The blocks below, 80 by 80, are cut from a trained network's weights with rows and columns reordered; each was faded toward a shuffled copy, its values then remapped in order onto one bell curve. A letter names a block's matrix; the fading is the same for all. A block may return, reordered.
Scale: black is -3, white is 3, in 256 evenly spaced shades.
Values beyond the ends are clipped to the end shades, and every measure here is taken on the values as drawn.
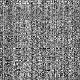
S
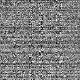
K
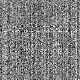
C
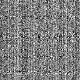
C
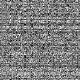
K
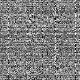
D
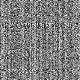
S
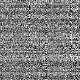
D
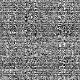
K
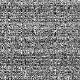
K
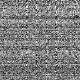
D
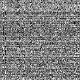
D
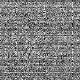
K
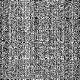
C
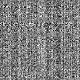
S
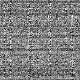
D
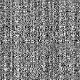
S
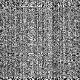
S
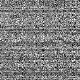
D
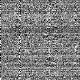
D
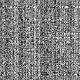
S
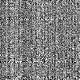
S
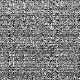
K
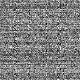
K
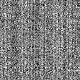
S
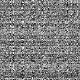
K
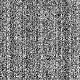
C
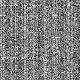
S
